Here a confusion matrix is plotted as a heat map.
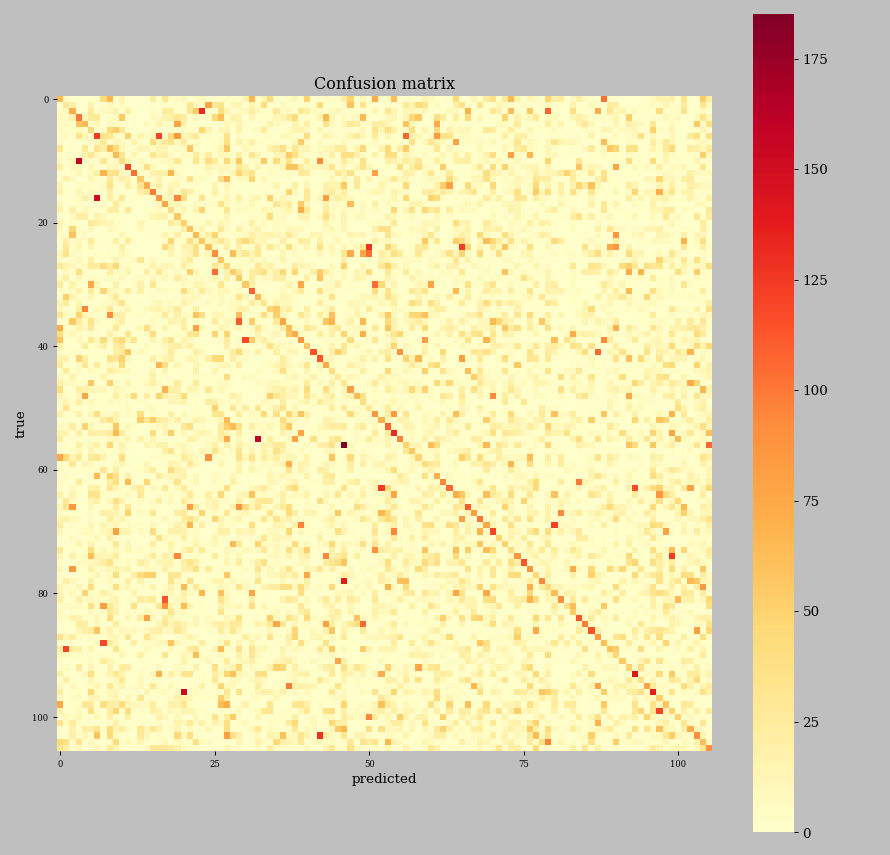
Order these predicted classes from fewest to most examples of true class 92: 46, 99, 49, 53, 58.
99, 49, 46, 53, 58
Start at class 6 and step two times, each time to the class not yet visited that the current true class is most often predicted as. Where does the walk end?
19
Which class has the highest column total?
53
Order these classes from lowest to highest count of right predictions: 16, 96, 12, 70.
16, 12, 70, 96
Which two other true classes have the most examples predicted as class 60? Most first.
30, 56
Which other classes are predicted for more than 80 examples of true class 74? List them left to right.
19, 43, 99
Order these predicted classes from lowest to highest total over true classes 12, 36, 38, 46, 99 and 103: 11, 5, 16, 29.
16, 11, 5, 29
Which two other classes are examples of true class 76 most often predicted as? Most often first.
2, 83
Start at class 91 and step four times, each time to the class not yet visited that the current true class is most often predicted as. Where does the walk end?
17
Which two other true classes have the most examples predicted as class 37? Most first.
95, 59
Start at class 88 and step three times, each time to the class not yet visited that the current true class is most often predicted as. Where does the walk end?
97
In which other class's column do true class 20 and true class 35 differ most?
8
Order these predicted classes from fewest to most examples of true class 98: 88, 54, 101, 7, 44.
44, 54, 101, 7, 88
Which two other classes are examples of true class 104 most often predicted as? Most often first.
79, 53
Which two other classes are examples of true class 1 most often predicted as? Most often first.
24, 47
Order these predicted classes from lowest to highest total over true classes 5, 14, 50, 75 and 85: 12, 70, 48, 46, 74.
12, 74, 48, 70, 46
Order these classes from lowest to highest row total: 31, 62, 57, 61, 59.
57, 61, 59, 62, 31
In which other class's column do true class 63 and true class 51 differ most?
52
